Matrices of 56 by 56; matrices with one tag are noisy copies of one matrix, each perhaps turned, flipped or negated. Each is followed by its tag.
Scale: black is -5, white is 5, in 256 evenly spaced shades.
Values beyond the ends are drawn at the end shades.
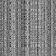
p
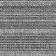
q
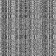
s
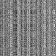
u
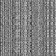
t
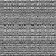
t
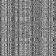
s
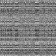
s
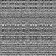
t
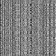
t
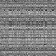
p
